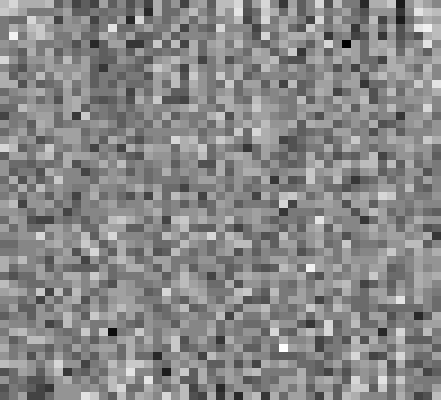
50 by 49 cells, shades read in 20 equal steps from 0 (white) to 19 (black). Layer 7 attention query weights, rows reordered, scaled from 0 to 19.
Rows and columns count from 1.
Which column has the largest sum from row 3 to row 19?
11
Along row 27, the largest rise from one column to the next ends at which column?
32
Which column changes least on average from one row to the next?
46
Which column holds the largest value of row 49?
25
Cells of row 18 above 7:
31
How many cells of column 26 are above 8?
24
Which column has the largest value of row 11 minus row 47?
15
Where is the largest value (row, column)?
6, 39
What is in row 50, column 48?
13
